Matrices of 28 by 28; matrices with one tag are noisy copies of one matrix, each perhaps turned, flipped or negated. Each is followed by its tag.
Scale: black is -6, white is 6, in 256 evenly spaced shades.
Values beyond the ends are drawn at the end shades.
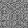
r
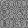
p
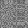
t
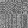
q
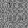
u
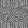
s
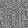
r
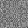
p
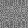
s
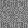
s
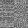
q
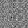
u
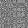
t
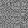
r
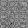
p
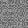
r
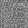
t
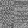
q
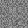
u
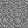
u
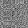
t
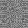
s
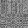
q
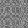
u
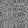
t
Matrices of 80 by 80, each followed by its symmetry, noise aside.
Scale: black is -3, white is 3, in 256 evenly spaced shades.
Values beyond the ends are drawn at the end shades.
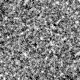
symmetric across the other diagonal.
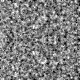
mirrored top to bottom.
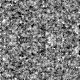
mirrored top to bottom.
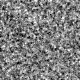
antisymmetric.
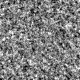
antisymmetric.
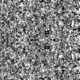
mirrored top to bottom.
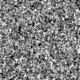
no symmetry.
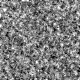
no symmetry.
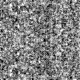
mirrored top to bottom.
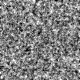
no symmetry.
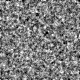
symmetric across the other diagonal.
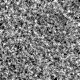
symmetric across the other diagonal.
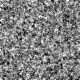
no symmetry.
